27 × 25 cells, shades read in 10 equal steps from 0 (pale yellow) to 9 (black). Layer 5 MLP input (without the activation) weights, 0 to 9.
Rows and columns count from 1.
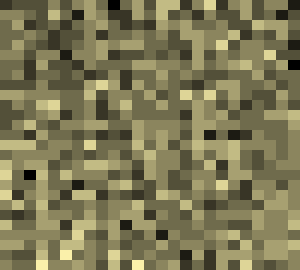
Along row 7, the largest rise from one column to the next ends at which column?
25
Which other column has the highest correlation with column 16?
2
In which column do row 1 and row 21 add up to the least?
12
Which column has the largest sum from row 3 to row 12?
6
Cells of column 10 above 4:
12
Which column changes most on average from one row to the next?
20
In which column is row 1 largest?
10
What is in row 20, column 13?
6
